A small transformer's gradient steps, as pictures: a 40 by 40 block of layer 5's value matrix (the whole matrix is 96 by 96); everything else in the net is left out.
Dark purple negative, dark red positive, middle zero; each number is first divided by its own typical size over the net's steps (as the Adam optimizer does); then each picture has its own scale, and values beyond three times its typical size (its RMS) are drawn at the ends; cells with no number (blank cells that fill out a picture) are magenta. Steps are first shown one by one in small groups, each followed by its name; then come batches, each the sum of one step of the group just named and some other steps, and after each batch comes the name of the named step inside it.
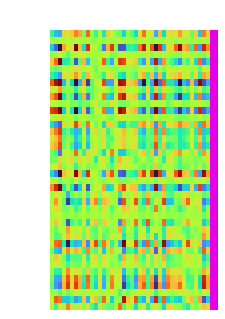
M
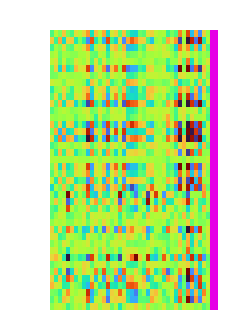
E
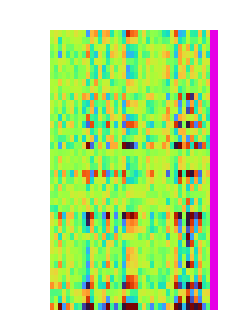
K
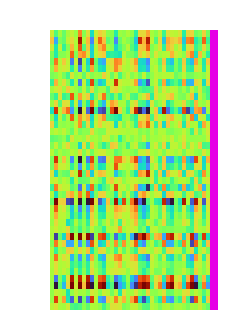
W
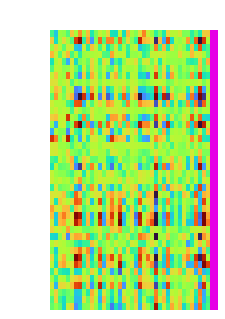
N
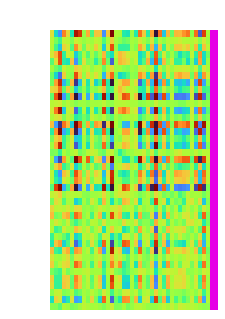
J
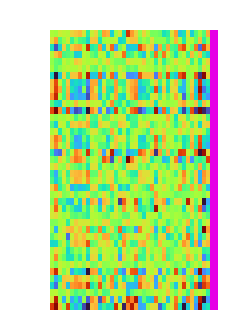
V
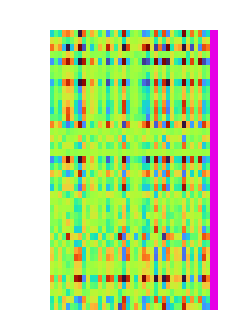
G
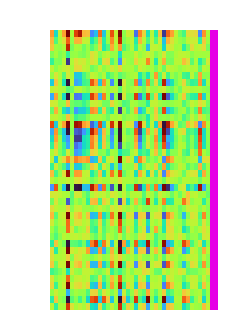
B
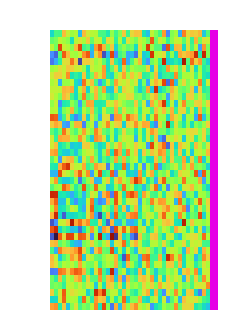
G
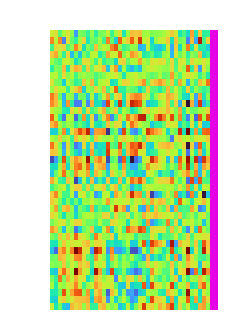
E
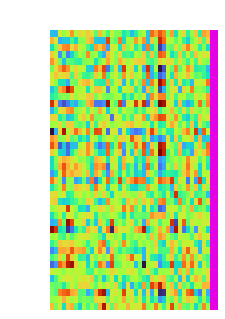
E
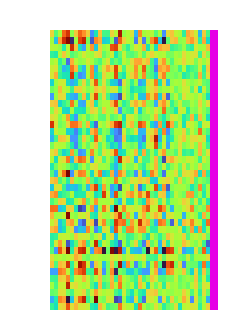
B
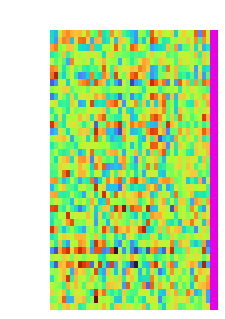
B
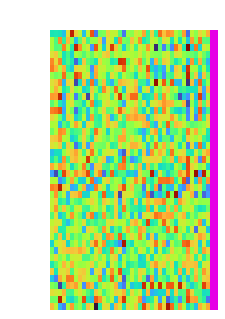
M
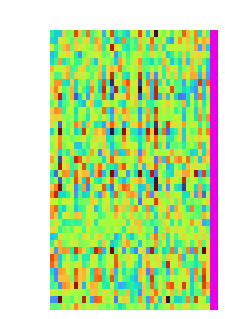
J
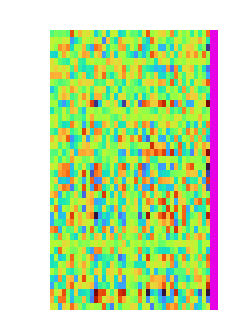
E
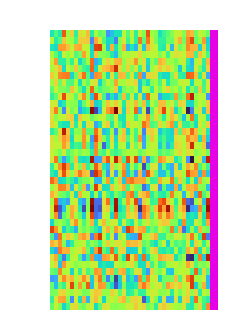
W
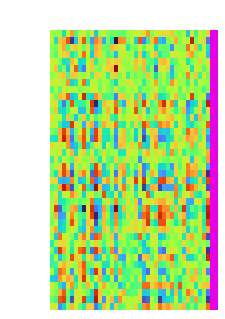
W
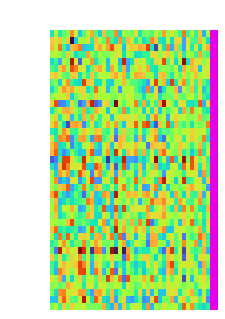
G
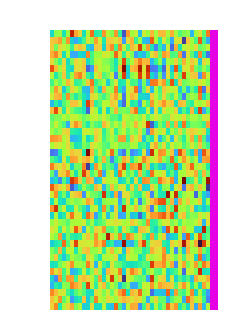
V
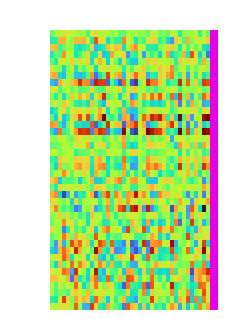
K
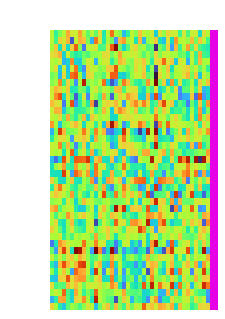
J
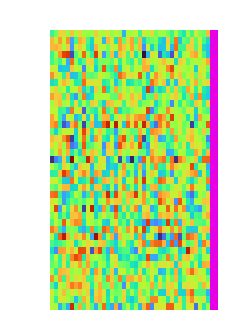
N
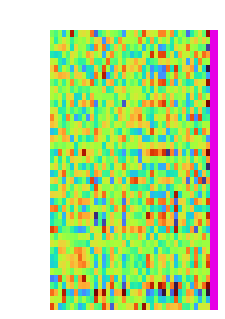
N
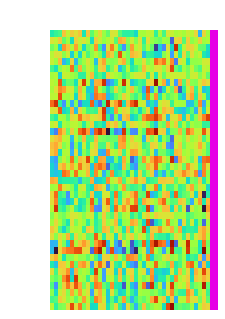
M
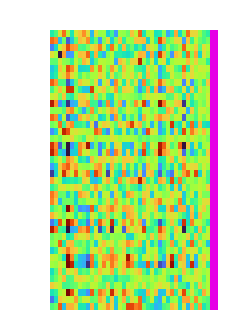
K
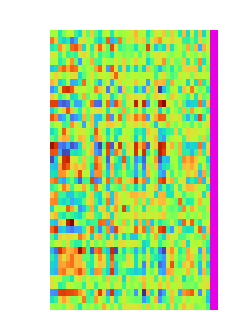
G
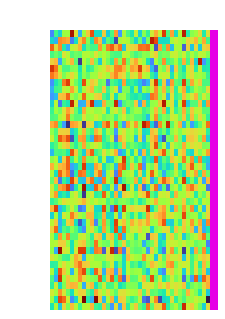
G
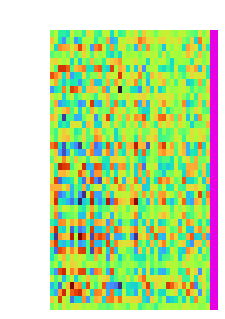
W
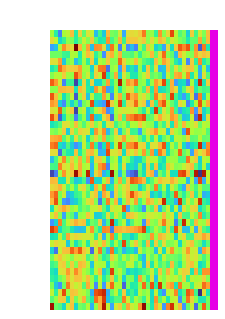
M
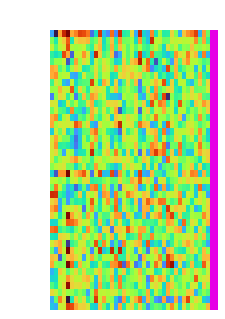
B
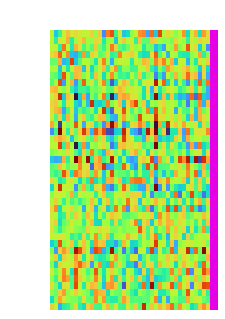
J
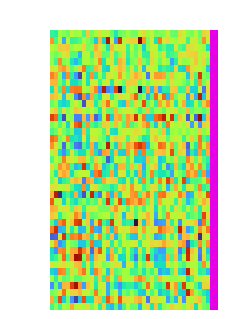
N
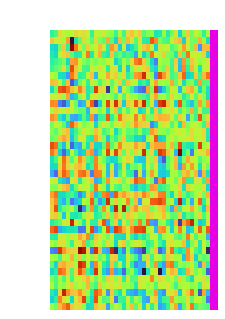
V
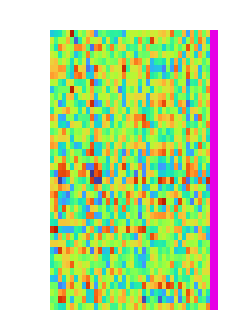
W
